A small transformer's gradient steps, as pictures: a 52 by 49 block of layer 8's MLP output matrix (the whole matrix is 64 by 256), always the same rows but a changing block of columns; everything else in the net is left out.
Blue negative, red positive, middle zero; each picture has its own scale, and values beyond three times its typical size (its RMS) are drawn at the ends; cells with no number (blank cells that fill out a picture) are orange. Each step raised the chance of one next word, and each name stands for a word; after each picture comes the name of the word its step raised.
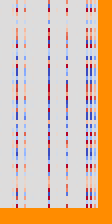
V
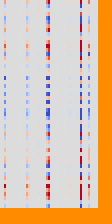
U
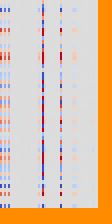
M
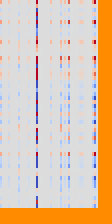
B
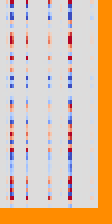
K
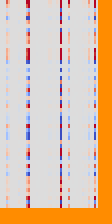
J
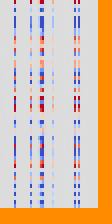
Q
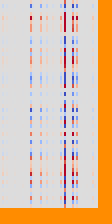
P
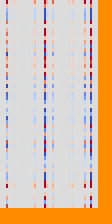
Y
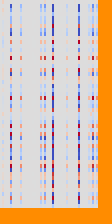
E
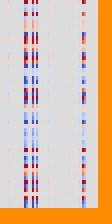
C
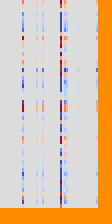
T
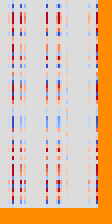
C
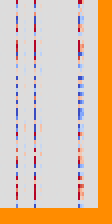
U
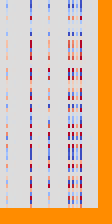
E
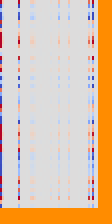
K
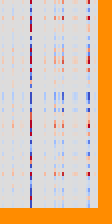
P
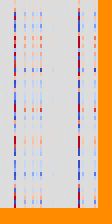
T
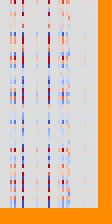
C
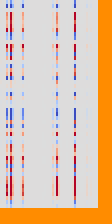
U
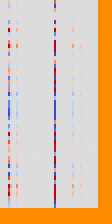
U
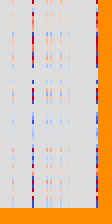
C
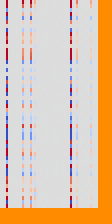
J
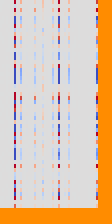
V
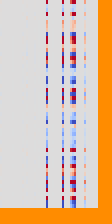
C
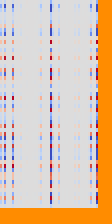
E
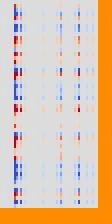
T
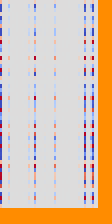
E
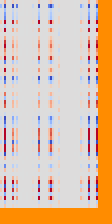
K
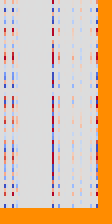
M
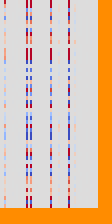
J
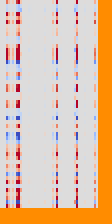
J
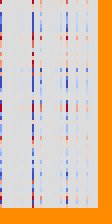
T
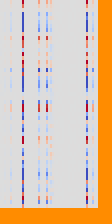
T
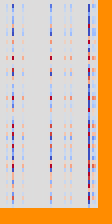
E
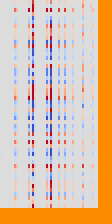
V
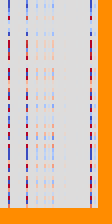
E
